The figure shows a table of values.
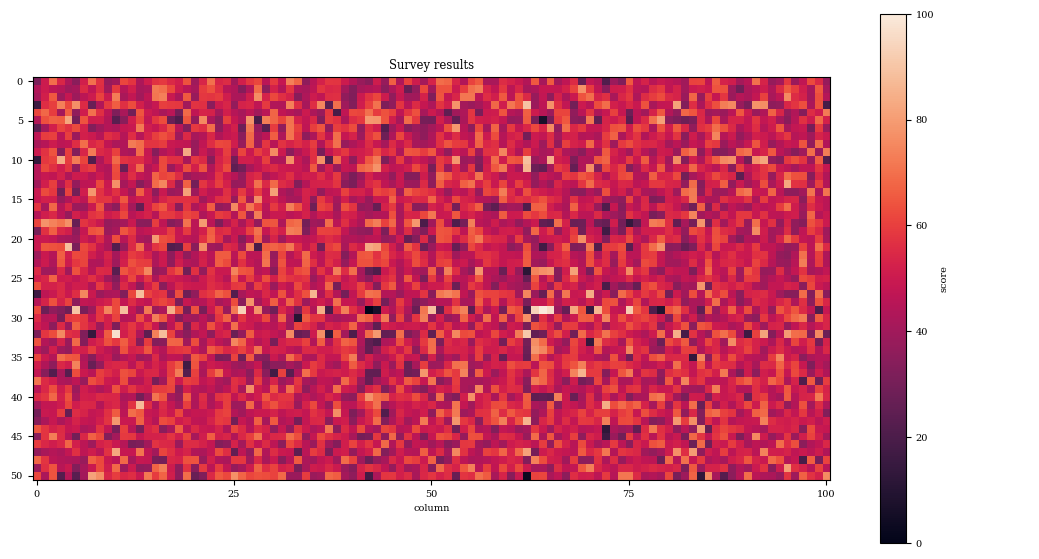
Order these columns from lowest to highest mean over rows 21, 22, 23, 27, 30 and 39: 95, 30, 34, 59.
95, 30, 59, 34
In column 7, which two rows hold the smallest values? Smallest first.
32, 10
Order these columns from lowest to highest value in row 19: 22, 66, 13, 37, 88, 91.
66, 13, 88, 37, 22, 91
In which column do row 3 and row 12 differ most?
62
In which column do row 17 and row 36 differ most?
19
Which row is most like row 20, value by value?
1
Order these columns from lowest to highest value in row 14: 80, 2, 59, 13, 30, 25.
25, 80, 2, 13, 59, 30
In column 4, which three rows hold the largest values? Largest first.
21, 5, 18
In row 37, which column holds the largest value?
69
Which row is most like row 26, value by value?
44
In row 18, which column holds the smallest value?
75
